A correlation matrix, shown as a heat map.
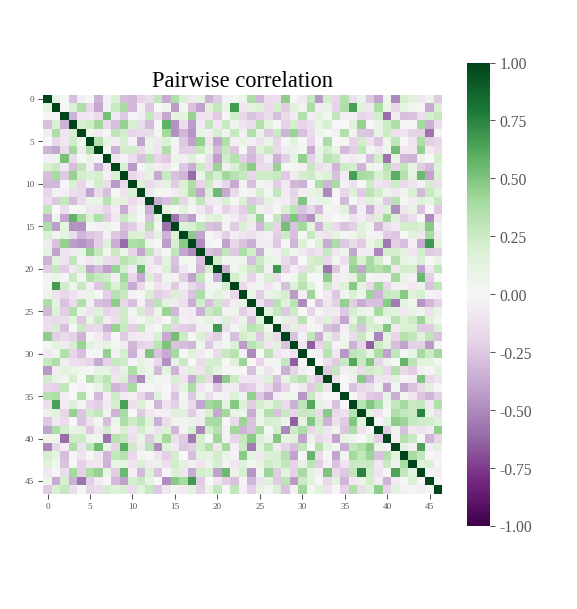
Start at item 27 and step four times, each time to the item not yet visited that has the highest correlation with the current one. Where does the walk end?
45
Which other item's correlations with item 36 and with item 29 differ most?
31
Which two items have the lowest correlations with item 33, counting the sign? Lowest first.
20, 11
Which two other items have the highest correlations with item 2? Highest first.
7, 17
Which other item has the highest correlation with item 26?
44
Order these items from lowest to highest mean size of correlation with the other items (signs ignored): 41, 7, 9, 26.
26, 7, 41, 9
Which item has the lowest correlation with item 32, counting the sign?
0
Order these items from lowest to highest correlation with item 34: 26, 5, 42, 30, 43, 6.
42, 43, 26, 30, 5, 6
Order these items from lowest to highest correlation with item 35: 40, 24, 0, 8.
40, 8, 0, 24
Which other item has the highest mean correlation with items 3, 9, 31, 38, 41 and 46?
36
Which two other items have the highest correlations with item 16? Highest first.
17, 45
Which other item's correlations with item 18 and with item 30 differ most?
39
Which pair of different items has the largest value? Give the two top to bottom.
37, 44
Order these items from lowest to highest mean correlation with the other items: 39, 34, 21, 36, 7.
34, 7, 39, 21, 36
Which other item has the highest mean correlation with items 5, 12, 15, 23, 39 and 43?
30
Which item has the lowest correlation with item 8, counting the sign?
10
